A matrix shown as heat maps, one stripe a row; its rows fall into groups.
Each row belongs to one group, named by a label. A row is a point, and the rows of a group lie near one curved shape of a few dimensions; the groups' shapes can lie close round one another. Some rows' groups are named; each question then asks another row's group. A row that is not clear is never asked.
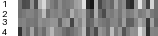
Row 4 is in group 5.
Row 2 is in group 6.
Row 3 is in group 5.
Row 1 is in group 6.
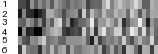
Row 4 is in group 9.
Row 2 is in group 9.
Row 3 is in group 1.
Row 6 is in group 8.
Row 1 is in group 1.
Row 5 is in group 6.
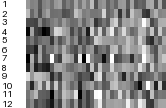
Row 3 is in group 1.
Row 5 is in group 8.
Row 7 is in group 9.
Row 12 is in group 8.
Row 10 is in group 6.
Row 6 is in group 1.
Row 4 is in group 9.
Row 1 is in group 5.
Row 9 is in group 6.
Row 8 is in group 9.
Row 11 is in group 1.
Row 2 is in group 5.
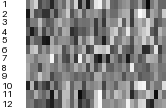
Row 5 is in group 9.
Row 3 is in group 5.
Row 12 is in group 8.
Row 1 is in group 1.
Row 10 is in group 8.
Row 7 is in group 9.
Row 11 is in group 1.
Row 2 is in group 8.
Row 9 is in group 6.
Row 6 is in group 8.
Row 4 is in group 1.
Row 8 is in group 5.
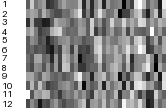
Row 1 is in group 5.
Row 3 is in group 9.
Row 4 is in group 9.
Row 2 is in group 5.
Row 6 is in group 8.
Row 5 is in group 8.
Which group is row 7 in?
1
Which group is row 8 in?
1
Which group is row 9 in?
5
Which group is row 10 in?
5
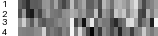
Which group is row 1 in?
1
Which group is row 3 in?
5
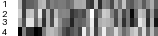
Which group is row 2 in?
6
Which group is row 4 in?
9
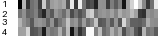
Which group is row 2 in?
8
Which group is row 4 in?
1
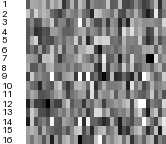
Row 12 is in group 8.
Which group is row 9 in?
9
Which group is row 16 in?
1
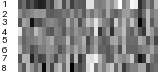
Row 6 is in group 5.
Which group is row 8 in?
1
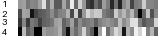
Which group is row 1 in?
9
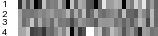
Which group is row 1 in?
9
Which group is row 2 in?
5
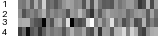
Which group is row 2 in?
6
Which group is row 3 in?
1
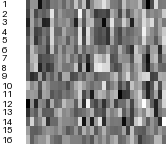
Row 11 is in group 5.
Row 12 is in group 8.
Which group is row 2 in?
9
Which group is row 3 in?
9
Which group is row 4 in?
9
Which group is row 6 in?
8
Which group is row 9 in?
1
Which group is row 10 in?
5
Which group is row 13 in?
5
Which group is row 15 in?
5
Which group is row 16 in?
6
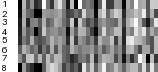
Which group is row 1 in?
9
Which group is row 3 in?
8
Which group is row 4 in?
9
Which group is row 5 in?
5
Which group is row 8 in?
9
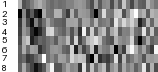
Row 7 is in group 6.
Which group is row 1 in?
6
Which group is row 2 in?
9
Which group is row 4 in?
9
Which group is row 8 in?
9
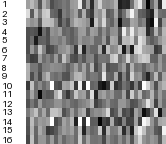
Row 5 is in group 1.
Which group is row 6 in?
5
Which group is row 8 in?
5
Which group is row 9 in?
5
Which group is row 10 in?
9
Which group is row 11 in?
9
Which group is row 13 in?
8
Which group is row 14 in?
9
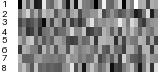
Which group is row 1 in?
9
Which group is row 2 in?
8
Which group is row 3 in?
8
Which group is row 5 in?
6
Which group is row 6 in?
8
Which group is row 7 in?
5
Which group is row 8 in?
5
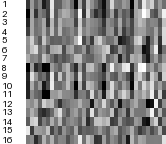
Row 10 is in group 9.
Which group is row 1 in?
9
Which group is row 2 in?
8
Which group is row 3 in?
8
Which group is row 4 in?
8
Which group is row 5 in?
5
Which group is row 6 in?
8
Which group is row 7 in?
5
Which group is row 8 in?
9
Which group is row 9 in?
8
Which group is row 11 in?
9
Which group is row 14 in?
8
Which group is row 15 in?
6
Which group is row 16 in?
9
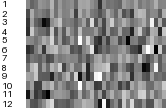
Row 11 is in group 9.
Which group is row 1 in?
6
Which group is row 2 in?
8
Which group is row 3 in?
9
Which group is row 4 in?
8
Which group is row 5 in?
9
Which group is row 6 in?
6
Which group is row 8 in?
8
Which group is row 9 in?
1
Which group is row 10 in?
9
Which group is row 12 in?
6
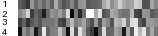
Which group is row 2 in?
1
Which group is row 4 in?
9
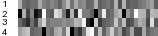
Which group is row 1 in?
5
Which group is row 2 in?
9
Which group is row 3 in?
6
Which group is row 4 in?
1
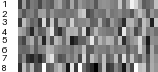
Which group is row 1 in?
8
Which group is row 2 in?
6
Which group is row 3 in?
8
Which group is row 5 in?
1
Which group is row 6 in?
5
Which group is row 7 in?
9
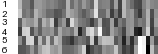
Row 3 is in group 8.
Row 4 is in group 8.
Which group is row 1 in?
5
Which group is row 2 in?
5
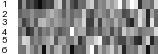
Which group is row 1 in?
8
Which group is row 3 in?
6
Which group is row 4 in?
9
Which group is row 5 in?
8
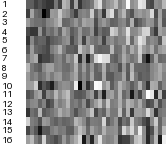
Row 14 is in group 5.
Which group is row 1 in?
8
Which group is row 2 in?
9
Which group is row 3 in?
5
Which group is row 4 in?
1
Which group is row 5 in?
8
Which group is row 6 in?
9
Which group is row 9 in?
5
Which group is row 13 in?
5
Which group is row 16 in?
5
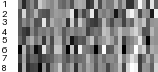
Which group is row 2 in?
5
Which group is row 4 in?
1
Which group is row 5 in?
1
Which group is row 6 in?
9
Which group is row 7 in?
8
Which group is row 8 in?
8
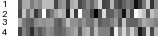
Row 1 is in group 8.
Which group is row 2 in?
9
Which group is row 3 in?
5
